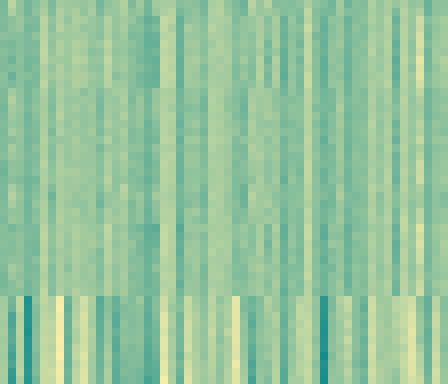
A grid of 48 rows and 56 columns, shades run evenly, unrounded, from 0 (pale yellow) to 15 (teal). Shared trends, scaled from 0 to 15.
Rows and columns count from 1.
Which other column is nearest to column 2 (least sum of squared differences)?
32
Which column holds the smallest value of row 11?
53
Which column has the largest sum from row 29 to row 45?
41
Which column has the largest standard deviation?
30
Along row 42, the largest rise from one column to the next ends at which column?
4
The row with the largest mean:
26
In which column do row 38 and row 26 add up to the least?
8
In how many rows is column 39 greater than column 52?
11
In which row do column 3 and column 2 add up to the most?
48
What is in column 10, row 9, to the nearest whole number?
5
